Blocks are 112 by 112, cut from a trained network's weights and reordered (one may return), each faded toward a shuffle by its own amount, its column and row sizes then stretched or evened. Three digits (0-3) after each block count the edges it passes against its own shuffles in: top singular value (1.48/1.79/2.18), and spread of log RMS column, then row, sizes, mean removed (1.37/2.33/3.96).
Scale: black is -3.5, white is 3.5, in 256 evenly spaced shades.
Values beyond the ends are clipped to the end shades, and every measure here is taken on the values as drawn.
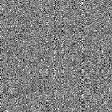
3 2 0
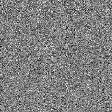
1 1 1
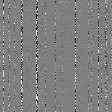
3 3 0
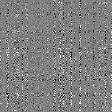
1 3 2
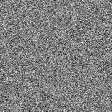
1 0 0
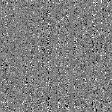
0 2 1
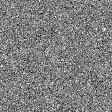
0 0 0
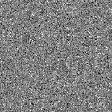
2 1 0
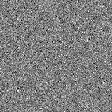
2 0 0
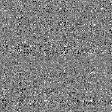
0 2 2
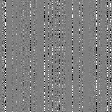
3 3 0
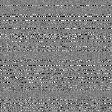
2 0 3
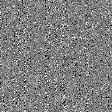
0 2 0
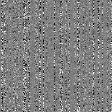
0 3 1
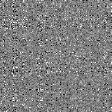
2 2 2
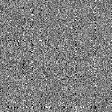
2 2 1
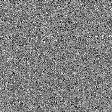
0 0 1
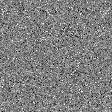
0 0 1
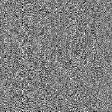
3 2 1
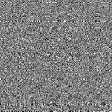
3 0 2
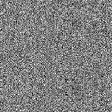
2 1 0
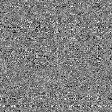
1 1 2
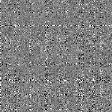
1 2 2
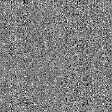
1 2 1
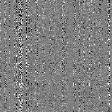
2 3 1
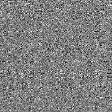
1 1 2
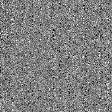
0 2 0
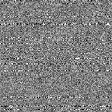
3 0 2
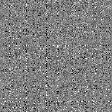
0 2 2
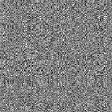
3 2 1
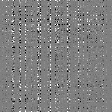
2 3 2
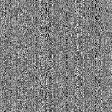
3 2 0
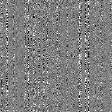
1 3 1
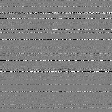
3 0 3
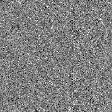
1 1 0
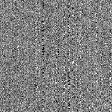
2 2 0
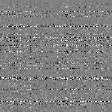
1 2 3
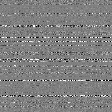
3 0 3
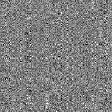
3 2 1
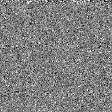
0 1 1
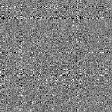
3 2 2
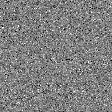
1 0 1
